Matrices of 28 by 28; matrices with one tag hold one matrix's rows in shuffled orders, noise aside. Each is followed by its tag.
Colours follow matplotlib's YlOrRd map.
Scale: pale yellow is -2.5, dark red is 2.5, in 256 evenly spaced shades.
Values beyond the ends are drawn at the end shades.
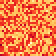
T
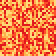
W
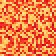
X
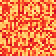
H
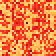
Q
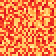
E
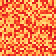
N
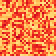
Q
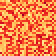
X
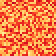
X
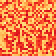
X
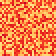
N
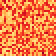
W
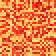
Q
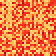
W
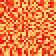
E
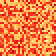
T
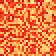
T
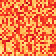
N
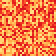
W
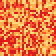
T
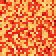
X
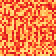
N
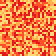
Q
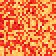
T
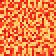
E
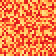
N
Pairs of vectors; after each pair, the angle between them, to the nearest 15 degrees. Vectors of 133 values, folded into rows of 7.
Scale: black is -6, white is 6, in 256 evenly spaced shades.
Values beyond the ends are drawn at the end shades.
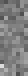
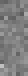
15 degrees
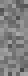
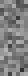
15 degrees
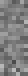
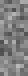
90 degrees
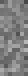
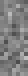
75 degrees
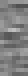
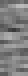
165 degrees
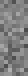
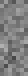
30 degrees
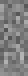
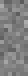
45 degrees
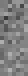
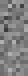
30 degrees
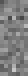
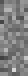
30 degrees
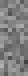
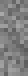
30 degrees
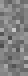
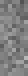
60 degrees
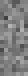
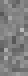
45 degrees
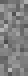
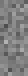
135 degrees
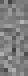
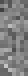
45 degrees
